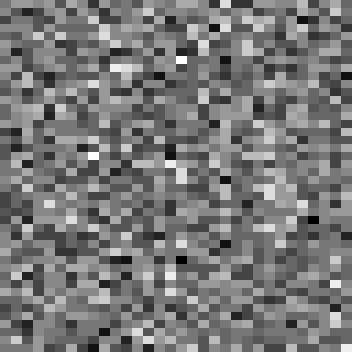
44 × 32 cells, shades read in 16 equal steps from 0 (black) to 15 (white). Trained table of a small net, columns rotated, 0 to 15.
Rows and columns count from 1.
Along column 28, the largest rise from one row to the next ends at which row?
4
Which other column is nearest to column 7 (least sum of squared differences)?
27
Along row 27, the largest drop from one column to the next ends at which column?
13
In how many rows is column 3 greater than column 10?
19
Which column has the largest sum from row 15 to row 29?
25
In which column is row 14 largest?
6
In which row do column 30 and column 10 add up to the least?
36
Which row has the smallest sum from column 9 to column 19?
33
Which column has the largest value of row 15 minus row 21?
3
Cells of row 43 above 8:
8
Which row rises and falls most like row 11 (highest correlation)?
20
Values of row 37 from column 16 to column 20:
13 9 5 7 6
